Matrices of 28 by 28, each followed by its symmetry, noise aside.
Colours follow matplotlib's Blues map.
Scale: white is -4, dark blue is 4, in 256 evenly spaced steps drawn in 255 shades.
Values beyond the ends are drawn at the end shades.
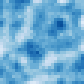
symmetric across the other diagonal.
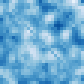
symmetric across the other diagonal.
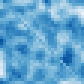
no symmetry.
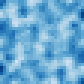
same after a half turn.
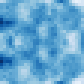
mirrored top to bottom.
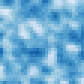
no symmetry.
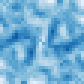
same after a half turn.
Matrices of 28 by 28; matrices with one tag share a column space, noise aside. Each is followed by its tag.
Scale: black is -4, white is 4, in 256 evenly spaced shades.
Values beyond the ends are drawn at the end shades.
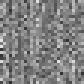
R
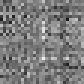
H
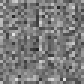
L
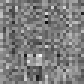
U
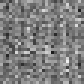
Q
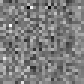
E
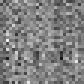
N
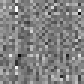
U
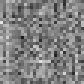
R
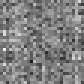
N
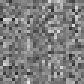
H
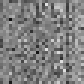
R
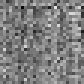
E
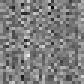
U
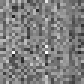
Q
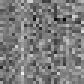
H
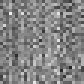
U
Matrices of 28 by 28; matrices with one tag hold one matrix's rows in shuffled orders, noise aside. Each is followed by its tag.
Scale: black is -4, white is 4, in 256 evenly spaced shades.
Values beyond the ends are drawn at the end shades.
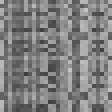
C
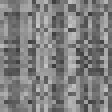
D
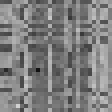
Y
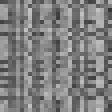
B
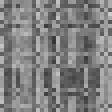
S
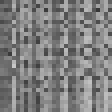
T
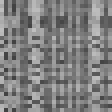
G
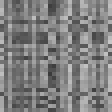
C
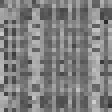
G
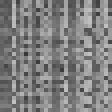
T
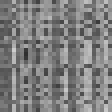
T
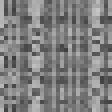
G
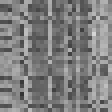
Y
